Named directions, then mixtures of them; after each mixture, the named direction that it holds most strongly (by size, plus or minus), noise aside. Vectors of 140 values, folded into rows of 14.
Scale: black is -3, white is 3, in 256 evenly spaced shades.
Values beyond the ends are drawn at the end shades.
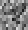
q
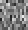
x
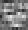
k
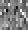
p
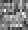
k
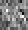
p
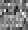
p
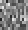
x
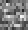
k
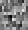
q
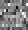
p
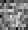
k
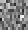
x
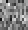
x
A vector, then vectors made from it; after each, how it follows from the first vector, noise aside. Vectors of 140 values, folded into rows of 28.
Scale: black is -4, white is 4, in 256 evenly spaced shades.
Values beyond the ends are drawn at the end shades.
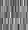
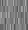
wrapped around, shrunk.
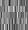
reversed.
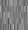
wrapped around, shrunk.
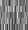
reversed.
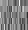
wrapped around.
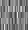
reversed.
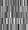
copied.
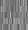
shrunk.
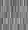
shrunk.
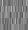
wrapped around, shrunk.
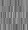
wrapped around, shrunk.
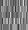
copied.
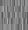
wrapped around, shrunk.
